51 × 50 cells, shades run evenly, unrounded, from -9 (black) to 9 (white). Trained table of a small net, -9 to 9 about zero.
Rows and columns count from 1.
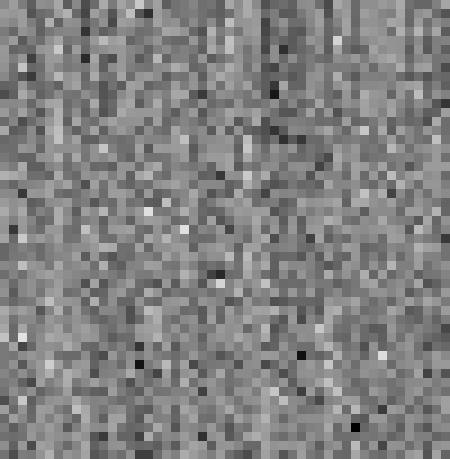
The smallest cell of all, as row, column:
48, 40
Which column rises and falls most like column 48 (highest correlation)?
20
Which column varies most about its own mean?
30
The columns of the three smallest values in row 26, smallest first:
2, 26, 46
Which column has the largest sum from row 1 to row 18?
7
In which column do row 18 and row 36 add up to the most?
28
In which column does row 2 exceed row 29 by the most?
15
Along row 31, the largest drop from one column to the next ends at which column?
42
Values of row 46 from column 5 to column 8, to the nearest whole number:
2 2 0 -1
